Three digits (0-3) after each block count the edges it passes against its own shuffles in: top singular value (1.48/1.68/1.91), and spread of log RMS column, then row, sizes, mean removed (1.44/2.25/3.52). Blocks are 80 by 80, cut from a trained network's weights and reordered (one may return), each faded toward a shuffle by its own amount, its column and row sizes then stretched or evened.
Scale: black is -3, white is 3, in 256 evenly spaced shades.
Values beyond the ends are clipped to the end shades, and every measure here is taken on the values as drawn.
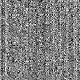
2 0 1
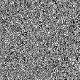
0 1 1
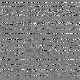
0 0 3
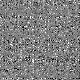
0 0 2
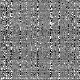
2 3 0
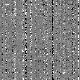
2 3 1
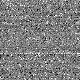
0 0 1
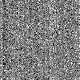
0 1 0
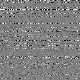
2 0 3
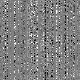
2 3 1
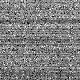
3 0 0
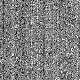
1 1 0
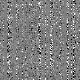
0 3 0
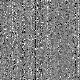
1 2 0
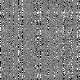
1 3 0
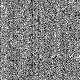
0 0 0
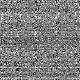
2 2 0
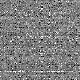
1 1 1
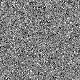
0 0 0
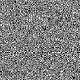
2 1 1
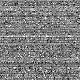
3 0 1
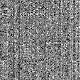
2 0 1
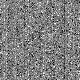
0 1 0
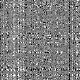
3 2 2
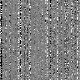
3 3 0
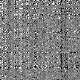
2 2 2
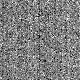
0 0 0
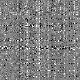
2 2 2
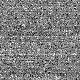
1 0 0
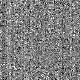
0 0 1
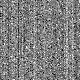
2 0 0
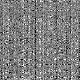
3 1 2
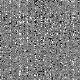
0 2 1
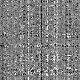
3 2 2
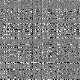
2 1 3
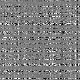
2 1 3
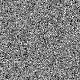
0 0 0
